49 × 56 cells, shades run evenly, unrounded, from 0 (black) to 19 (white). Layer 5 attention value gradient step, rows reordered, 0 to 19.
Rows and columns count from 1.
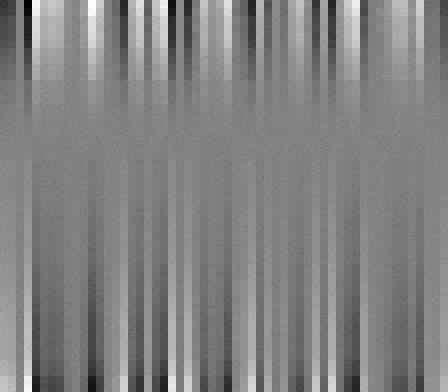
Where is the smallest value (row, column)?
1, 4
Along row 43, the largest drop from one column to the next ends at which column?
5
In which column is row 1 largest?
12
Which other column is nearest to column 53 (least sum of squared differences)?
44
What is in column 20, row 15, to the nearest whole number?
10
